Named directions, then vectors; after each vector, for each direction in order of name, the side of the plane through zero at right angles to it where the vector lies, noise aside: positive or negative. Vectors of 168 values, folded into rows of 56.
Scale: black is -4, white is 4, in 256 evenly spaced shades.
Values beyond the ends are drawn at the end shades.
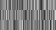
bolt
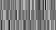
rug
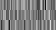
negative, positive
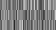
positive, positive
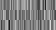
negative, positive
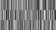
negative, positive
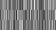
positive, positive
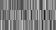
positive, negative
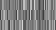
positive, positive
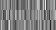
positive, negative
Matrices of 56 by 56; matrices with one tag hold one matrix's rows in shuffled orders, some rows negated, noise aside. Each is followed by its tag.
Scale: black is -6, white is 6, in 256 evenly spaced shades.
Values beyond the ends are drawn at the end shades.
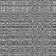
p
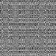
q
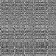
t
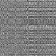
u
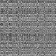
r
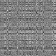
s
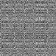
t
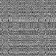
q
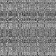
r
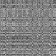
p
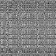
r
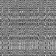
q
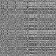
u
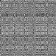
t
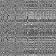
u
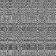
r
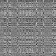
s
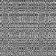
q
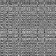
r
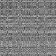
r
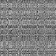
r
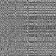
u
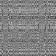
q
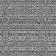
q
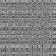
p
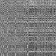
u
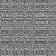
t
